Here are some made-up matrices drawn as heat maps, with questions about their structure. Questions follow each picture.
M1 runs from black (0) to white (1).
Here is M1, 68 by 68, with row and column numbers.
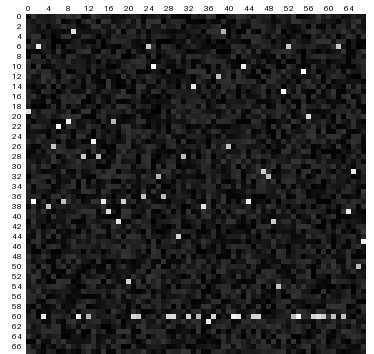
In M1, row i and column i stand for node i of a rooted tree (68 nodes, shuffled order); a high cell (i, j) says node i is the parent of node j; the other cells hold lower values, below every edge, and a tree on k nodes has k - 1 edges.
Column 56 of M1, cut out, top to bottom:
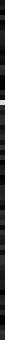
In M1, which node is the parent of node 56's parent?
53
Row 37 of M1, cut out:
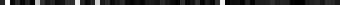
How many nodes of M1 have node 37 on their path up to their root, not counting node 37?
8
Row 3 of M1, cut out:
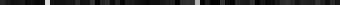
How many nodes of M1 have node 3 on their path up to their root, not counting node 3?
4
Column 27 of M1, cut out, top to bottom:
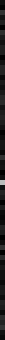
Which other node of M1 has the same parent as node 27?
23
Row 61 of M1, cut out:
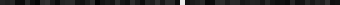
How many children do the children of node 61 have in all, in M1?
2
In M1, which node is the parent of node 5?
26
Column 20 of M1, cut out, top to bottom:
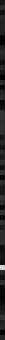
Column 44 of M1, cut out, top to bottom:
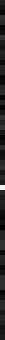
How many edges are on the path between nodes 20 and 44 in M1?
4
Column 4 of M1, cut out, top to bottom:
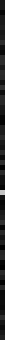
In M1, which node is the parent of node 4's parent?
12
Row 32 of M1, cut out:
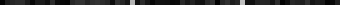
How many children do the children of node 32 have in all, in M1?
2
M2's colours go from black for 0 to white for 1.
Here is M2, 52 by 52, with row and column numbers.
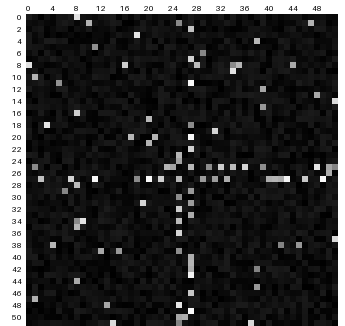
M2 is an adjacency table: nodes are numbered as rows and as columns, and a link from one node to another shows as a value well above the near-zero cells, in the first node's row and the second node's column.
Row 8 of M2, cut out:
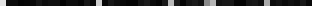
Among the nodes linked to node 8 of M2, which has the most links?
node 34
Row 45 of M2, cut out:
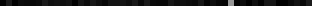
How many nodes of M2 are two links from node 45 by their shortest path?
2
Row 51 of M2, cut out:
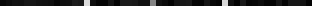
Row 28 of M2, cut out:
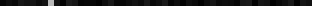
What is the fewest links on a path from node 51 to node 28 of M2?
4
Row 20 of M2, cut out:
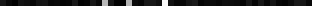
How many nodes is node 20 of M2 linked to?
3
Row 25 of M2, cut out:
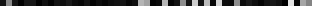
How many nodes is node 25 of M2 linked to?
12
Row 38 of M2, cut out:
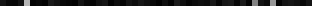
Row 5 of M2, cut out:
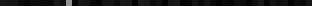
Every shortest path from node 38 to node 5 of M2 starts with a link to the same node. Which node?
node 42
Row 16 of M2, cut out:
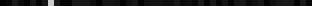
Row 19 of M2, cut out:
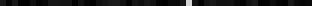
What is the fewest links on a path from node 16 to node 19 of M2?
6
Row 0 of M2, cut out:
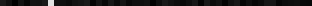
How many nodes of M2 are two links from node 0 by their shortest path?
5
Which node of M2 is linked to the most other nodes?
node 27
